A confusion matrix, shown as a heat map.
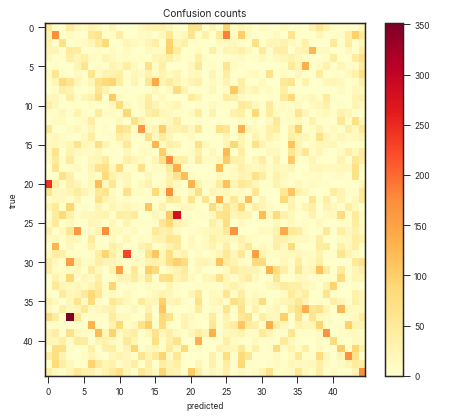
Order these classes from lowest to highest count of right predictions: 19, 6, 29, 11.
6, 11, 19, 29
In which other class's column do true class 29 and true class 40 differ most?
11
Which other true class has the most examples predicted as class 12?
41
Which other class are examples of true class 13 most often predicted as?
27
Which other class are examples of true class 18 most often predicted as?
24
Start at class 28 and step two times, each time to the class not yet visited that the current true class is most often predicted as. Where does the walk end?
25
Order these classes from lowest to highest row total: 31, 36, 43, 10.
10, 43, 36, 31
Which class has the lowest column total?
22
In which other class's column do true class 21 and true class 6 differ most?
17
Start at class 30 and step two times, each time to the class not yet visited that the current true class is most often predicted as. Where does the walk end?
37
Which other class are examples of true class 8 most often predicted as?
26
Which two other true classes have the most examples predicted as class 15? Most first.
7, 29
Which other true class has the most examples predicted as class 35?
13
